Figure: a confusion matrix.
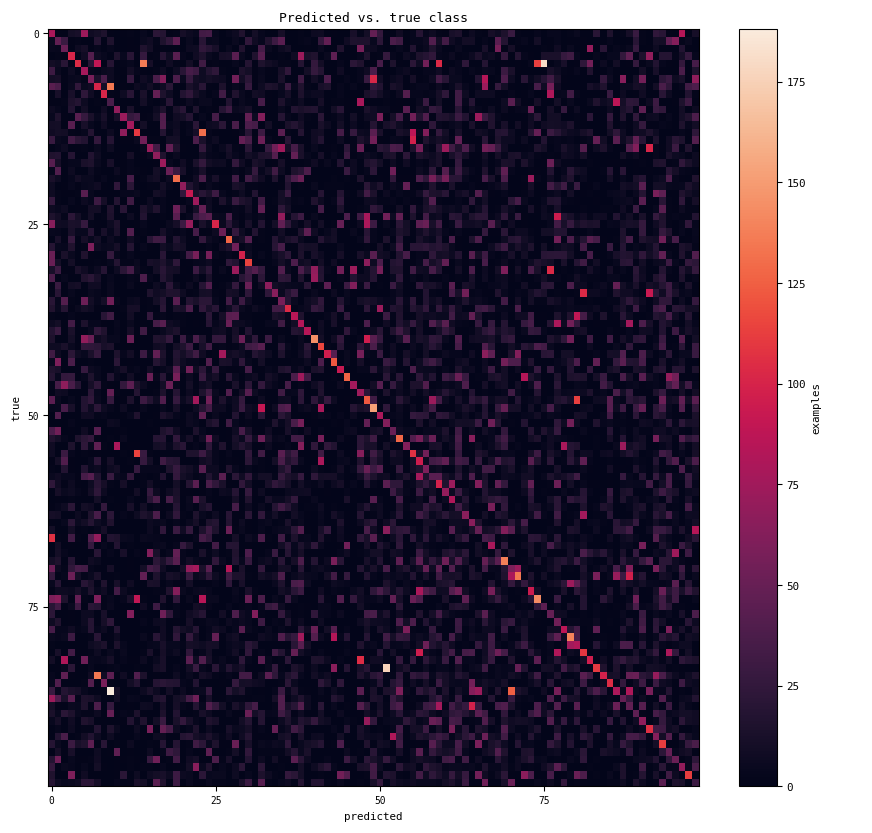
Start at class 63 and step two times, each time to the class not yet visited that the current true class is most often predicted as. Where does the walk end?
56
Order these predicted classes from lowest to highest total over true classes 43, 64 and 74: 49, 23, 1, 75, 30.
75, 49, 30, 23, 1
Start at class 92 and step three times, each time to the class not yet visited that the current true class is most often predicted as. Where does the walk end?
95
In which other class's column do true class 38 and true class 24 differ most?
88
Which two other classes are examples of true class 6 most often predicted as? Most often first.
49, 66
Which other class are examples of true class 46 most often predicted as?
2
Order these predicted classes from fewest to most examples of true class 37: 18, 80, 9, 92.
18, 92, 9, 80
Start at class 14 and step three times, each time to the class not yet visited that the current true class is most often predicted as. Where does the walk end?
23
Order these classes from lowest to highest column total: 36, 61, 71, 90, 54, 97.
54, 71, 97, 36, 61, 90
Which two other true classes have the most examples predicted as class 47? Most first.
82, 9
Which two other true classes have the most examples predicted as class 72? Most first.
45, 97
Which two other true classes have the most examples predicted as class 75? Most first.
4, 41
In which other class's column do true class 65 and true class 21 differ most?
98
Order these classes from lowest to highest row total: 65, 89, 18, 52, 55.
52, 18, 89, 55, 65
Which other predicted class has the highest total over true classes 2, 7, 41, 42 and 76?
66
